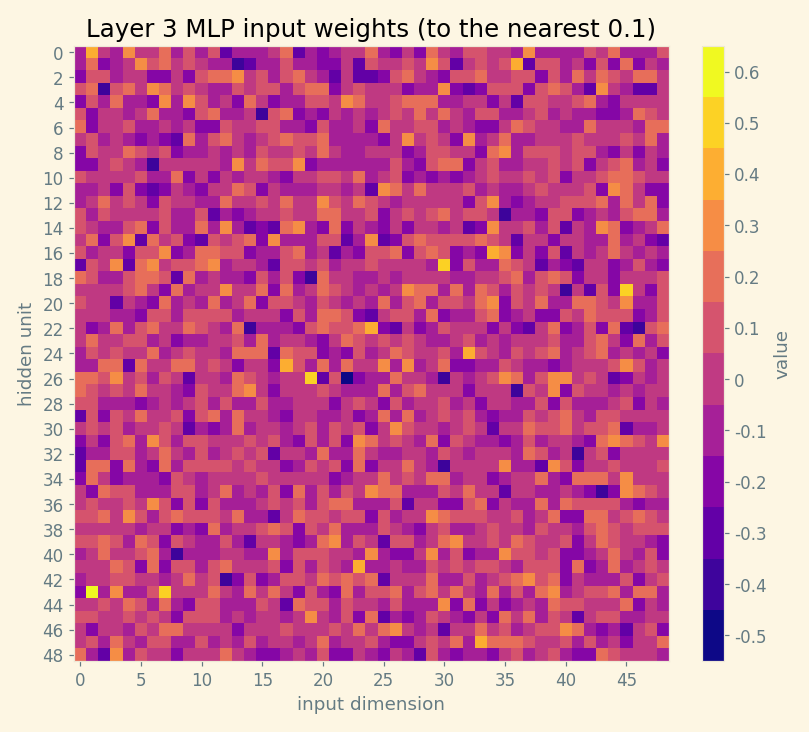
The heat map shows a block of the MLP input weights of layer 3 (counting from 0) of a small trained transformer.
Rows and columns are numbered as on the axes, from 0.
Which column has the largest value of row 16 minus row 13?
35
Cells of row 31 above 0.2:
4
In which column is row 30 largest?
26
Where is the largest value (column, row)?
1, 43
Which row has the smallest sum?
48
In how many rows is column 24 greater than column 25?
21
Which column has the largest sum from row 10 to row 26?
34
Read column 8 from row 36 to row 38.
-0.2 0.2 -0.2
